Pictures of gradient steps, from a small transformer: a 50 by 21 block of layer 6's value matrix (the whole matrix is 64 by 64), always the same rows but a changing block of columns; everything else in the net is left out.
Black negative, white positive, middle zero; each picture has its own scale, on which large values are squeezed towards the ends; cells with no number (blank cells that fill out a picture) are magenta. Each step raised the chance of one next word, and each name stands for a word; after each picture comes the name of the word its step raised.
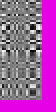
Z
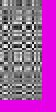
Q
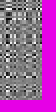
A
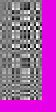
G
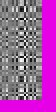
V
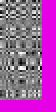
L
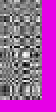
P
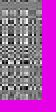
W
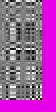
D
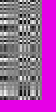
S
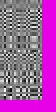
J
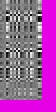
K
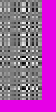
W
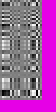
J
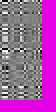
D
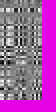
W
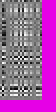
W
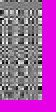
W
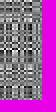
D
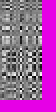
A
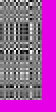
D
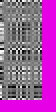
D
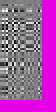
Q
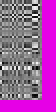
L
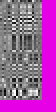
J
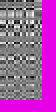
S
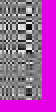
Z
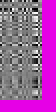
J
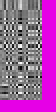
Q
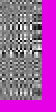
Z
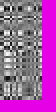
V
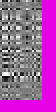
A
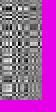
V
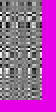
K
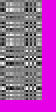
W
